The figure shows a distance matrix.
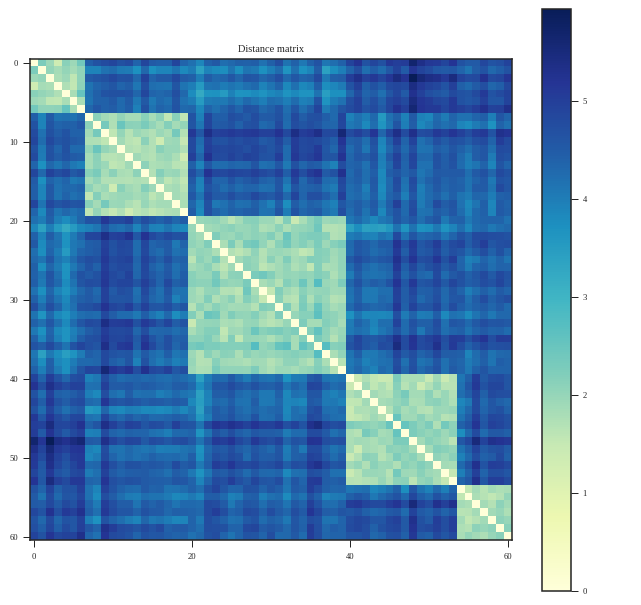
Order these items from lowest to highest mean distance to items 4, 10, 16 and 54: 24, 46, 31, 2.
2, 24, 31, 46
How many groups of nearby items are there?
5
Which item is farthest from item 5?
48
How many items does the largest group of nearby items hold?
20
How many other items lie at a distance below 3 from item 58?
6
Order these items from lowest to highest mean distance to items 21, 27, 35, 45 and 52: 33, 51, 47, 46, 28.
33, 28, 47, 51, 46
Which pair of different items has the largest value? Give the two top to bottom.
2, 48
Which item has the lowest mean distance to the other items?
21
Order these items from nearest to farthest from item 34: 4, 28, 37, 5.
37, 28, 4, 5
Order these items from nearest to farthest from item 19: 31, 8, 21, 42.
8, 21, 42, 31
